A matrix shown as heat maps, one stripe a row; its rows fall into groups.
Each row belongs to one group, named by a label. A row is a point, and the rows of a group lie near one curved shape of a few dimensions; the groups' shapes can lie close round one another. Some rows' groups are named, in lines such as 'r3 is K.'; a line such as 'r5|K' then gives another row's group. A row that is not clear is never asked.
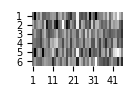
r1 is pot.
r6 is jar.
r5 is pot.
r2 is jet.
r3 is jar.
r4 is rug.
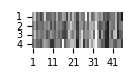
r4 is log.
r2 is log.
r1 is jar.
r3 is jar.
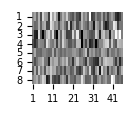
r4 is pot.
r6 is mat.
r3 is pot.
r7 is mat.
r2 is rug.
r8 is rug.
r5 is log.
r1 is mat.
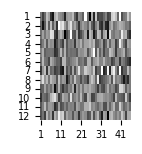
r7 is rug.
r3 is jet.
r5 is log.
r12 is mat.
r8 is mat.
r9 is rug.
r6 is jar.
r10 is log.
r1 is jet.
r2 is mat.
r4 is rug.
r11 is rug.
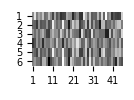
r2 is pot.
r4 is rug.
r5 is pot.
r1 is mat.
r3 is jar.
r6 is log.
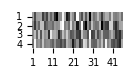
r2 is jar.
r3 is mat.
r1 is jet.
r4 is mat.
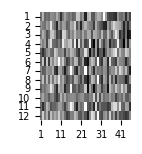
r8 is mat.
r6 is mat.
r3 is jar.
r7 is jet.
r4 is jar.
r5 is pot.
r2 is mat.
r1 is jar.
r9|jet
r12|mat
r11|jet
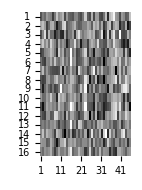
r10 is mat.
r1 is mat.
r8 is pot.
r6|pot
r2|jar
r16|jar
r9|pot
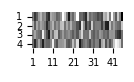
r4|pot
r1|jet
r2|jar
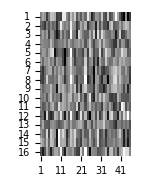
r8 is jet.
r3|log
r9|mat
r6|jet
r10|jar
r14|mat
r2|pot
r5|jet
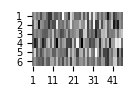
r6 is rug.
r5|jar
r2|rug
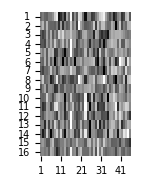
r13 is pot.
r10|jet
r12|jet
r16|log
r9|rug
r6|rug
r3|mat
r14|pot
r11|pot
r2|log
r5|jet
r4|pot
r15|jar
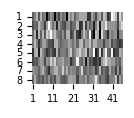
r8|log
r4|jar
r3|mat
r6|mat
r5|rug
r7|jar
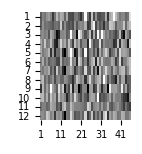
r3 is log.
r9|jet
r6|log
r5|jet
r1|mat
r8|jar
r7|jet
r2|log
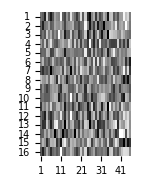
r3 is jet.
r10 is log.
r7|rug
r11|jet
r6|jar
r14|rug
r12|pot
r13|pot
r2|pot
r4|jar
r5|jet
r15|jar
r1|pot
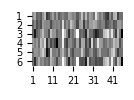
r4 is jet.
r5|rug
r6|jet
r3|jet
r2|log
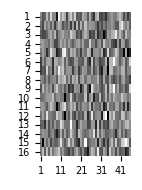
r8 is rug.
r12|jet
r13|pot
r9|mat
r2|rug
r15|pot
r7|mat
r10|jet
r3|pot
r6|mat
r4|jar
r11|jar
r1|mat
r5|jar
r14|log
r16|mat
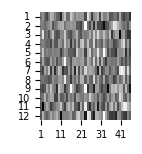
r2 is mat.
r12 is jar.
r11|pot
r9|jet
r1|jar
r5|jar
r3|jar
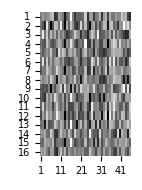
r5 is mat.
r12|jet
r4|jet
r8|mat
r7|jet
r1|jet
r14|jar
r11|mat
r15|jet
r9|rug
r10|pot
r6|mat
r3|mat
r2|pot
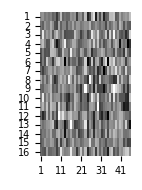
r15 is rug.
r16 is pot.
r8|jar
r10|mat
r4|jar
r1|log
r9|mat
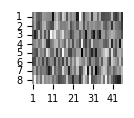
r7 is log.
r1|jar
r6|rug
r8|mat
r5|pot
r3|mat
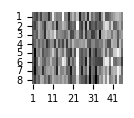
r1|pot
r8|pot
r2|jet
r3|mat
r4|rug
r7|pot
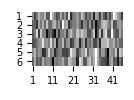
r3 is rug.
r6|jar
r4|jet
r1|rug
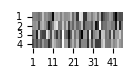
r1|jar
